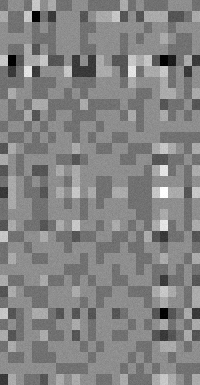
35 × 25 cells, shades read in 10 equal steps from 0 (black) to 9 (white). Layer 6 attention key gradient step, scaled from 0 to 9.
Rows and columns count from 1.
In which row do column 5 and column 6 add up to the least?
2
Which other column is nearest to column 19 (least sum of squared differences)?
13
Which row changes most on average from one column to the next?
6
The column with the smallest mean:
5
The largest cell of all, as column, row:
21, 18
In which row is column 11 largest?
10
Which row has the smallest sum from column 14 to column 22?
29
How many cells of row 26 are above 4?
12
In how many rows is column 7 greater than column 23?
5
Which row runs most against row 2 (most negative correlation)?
1
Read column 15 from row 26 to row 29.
4 5 5 3
